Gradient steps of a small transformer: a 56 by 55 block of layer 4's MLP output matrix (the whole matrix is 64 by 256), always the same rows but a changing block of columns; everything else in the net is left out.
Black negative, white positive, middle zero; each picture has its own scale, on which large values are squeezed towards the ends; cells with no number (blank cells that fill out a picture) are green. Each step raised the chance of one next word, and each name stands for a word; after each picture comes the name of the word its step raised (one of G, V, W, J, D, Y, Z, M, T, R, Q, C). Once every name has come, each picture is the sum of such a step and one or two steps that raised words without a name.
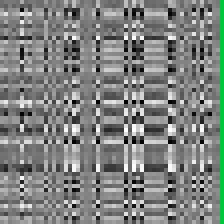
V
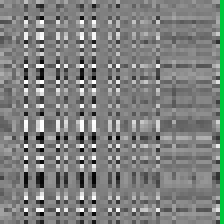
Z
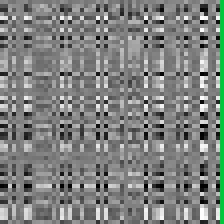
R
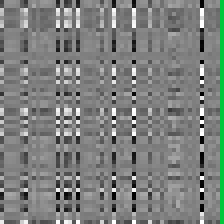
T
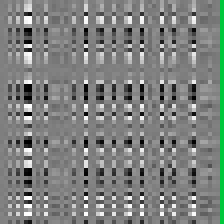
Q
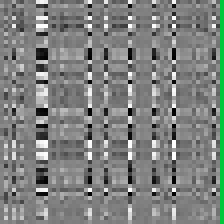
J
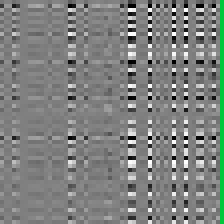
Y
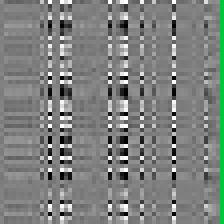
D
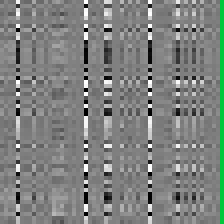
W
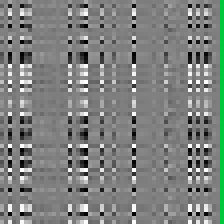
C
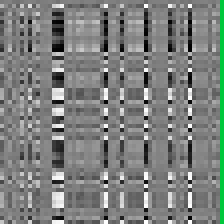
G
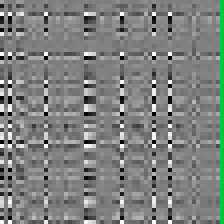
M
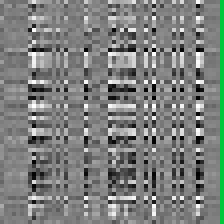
Q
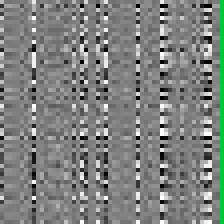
Y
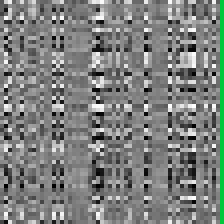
R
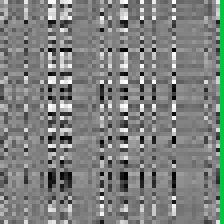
Q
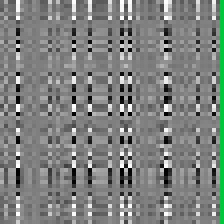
Q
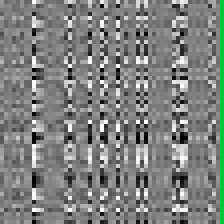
Z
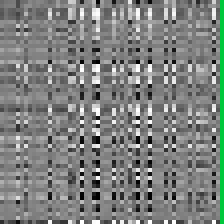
T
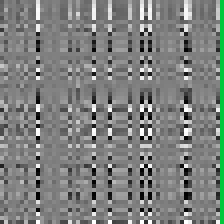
T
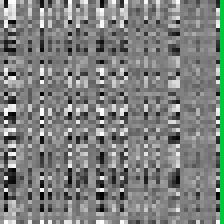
T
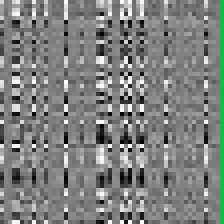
M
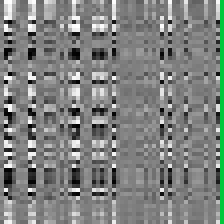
J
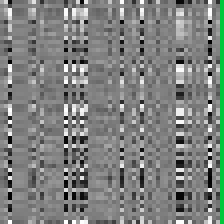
T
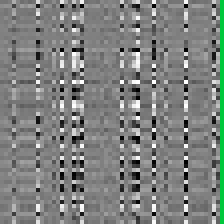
C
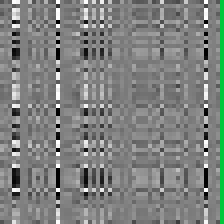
J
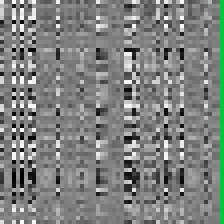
J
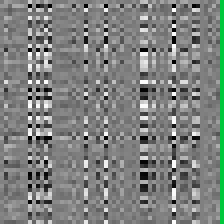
Y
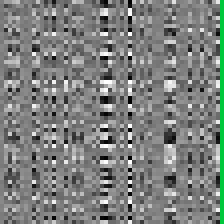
M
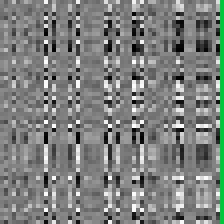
G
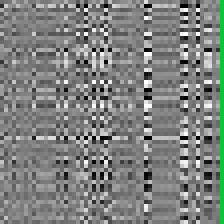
Y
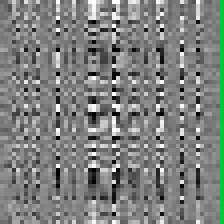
W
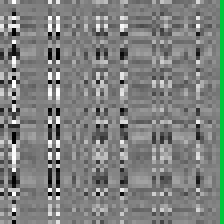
J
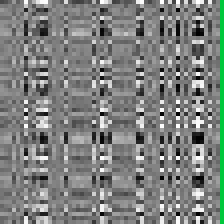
D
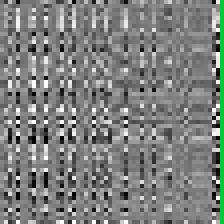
T
